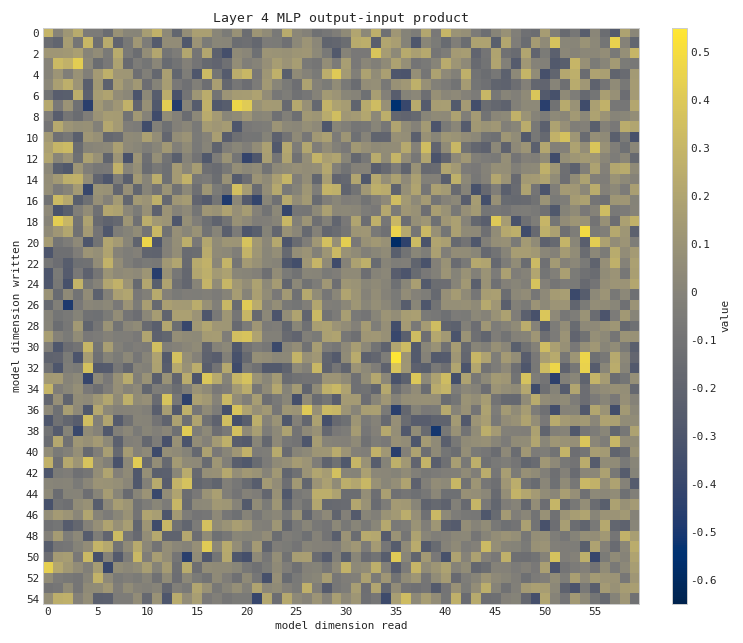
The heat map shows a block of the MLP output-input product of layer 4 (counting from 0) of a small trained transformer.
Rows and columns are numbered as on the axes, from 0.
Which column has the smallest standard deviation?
22
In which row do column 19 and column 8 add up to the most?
7
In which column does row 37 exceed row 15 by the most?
4
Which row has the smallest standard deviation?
52
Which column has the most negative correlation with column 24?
6
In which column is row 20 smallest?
35
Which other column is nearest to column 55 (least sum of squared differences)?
28
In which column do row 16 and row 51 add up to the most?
1
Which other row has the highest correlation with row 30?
32
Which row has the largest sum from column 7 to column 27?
26
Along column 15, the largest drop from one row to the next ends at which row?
33
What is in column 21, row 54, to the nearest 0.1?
-0.4
